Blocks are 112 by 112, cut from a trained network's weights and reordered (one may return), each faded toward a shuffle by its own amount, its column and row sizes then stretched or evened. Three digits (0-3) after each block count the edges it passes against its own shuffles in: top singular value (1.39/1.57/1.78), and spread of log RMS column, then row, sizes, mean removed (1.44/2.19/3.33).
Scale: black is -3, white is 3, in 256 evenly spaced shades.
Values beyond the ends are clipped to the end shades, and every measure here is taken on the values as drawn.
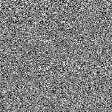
1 1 2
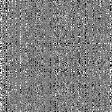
2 3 2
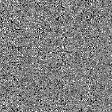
1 2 2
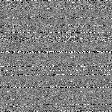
2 0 3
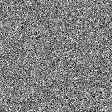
1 0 0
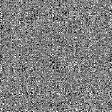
2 2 2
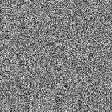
3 0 0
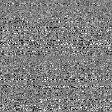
0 0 3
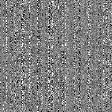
1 3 0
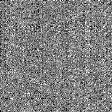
1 1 2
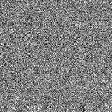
3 0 1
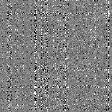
3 3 2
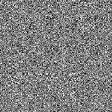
3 0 2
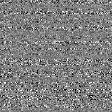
1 1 3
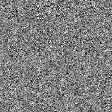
1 1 1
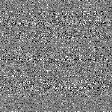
0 1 3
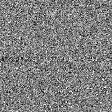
1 0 1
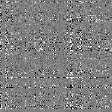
1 3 3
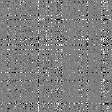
3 3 3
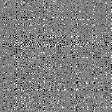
2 3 3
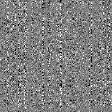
1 3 2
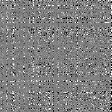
1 3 3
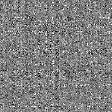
0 2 2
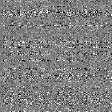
3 2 3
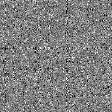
1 2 1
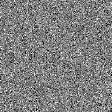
2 2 0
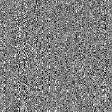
3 3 0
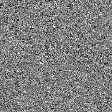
1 1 1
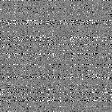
1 2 3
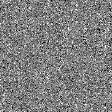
0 2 0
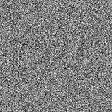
2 0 0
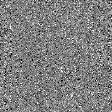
0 2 0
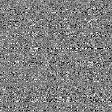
1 1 3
